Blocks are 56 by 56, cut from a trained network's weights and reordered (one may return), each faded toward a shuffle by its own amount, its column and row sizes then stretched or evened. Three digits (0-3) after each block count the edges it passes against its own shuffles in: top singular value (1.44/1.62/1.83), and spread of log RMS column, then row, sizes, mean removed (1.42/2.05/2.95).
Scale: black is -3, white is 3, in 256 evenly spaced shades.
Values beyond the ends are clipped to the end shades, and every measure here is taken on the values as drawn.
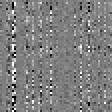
3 3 1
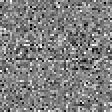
2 1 1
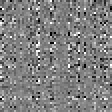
1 3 2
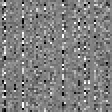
1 3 0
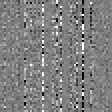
3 3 0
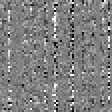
0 3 1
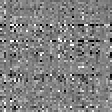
3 3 2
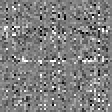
0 3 2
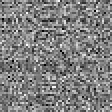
3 1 0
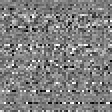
2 0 3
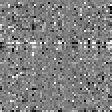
3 2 2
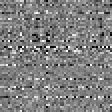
3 0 3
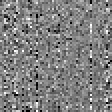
1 3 0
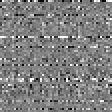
1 0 3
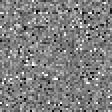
0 0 1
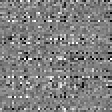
1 1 3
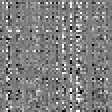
3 3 2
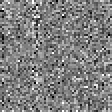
0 2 0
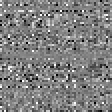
0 1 3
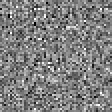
3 0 1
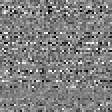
1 0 3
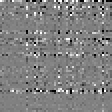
2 2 3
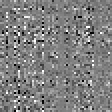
0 3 2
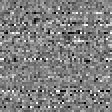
1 0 3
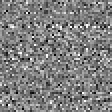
0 0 2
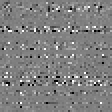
0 1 3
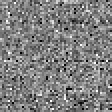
0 1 1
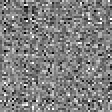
2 2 1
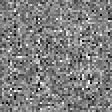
0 2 1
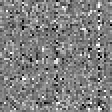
0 2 1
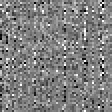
1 3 0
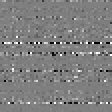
3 0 3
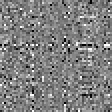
3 2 1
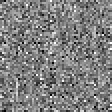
1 1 1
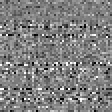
0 0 3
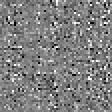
1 2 1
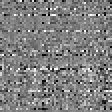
1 1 3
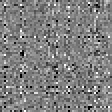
2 2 2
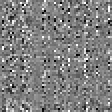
0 3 1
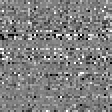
1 1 3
